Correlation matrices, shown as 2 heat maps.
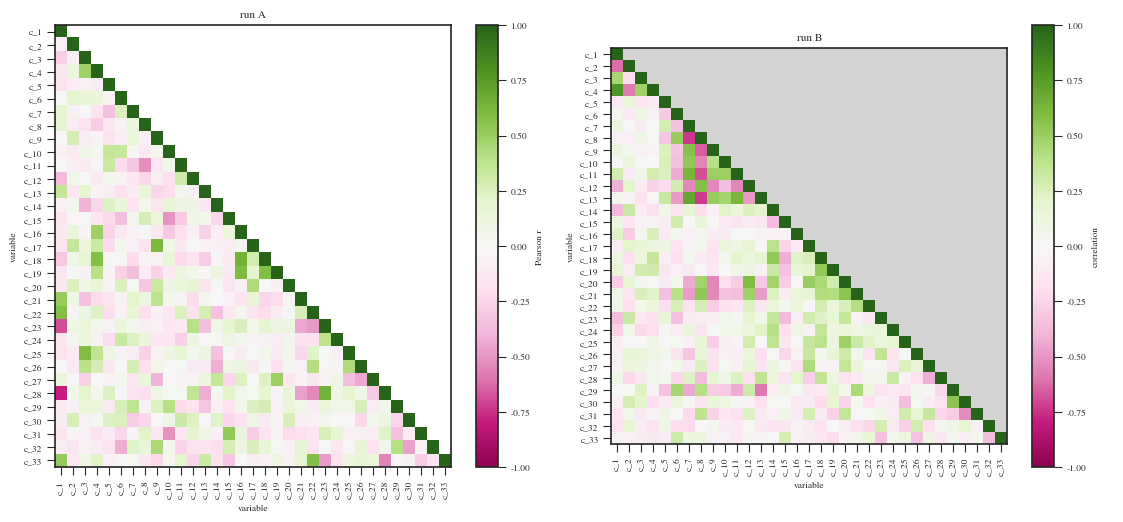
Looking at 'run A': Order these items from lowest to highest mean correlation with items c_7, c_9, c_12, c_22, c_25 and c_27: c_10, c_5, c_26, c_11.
c_5, c_10, c_11, c_26
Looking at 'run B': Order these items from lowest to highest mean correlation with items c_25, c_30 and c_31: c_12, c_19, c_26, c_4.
c_4, c_19, c_26, c_12
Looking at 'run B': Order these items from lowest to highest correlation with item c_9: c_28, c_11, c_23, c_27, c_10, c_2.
c_27, c_23, c_2, c_28, c_10, c_11
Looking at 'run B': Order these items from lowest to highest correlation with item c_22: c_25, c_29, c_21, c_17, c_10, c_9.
c_9, c_10, c_17, c_29, c_25, c_21
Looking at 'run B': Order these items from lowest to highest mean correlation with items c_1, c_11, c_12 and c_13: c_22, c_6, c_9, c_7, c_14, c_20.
c_6, c_20, c_22, c_14, c_9, c_7
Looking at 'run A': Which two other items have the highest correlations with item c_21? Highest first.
c_1, c_9
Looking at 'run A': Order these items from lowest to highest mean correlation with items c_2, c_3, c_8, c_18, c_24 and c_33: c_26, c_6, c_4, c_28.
c_28, c_26, c_6, c_4
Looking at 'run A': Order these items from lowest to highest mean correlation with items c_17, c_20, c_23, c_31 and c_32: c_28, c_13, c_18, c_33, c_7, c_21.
c_33, c_13, c_21, c_7, c_18, c_28
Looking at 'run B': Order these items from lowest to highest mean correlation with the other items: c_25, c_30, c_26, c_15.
c_15, c_30, c_26, c_25
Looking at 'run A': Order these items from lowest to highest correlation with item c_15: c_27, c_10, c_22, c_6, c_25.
c_10, c_6, c_27, c_22, c_25
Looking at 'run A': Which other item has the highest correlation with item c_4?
c_18
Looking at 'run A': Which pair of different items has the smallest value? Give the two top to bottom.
c_1, c_28
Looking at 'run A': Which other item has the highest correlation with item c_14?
c_27
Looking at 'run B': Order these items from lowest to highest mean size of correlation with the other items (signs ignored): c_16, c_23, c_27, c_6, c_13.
c_16, c_27, c_23, c_6, c_13
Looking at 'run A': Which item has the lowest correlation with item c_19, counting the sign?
c_7
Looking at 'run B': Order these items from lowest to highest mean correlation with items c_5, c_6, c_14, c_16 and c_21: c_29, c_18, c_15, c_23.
c_15, c_23, c_29, c_18
